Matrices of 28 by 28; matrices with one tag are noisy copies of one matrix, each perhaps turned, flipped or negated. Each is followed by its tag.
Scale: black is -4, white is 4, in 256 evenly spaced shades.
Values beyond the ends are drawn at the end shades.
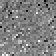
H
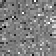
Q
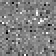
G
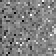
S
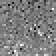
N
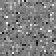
G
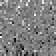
Q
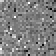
H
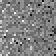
S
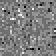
G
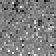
N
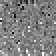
Q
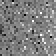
S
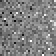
S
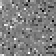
H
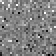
H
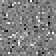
G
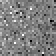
S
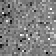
N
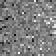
Q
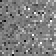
S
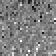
Q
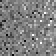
S
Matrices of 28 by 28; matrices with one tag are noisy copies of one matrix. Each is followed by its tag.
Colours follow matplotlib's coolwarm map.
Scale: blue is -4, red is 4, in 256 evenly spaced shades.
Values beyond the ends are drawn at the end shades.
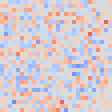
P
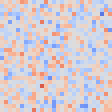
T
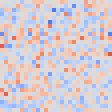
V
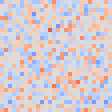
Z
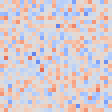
Z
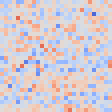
Z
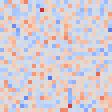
T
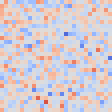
P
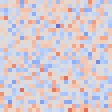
Z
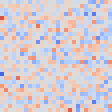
Z
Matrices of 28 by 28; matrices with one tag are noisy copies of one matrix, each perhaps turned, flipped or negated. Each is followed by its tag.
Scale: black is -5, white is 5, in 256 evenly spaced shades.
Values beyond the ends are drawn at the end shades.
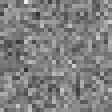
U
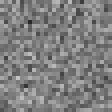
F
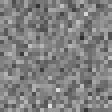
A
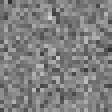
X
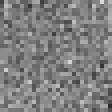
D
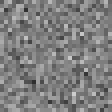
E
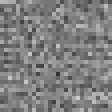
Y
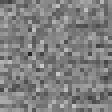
Y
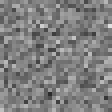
X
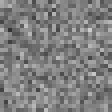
F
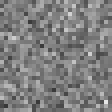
A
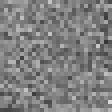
D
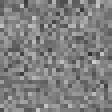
X
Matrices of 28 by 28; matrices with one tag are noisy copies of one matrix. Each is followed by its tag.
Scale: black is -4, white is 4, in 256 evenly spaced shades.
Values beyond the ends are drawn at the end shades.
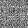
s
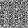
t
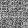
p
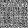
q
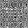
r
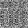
t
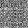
r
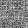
p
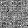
p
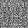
q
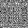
q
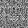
s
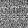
s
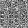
t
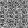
t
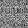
s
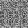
t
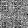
p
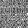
s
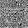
r
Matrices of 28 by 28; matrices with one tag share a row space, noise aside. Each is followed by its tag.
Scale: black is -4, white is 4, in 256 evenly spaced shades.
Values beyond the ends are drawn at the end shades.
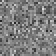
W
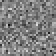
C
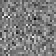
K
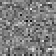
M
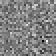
W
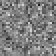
M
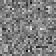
M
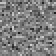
M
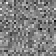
W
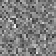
C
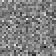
C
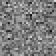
M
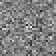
M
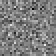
C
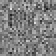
W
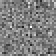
M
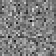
C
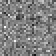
K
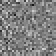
K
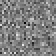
K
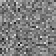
C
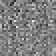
C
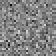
C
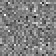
W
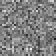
M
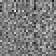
W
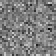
M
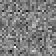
C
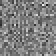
W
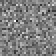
C
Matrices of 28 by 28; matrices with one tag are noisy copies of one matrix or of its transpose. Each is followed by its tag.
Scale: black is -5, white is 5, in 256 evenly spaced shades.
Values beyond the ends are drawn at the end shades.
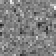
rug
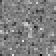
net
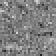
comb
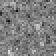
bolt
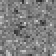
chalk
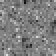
rug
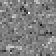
comb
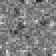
chalk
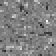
comb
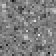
bolt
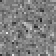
net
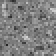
bolt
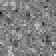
bolt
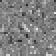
net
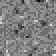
chalk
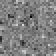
chalk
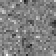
rug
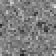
rug
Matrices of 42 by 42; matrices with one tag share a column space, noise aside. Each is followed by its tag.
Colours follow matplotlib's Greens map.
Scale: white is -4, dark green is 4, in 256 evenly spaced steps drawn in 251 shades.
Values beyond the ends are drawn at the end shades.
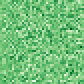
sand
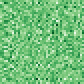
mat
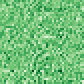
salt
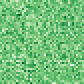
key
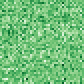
mat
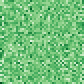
key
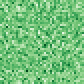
salt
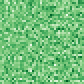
sand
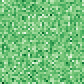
key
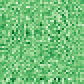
mat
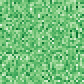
sand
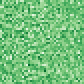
sand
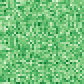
key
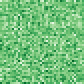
key
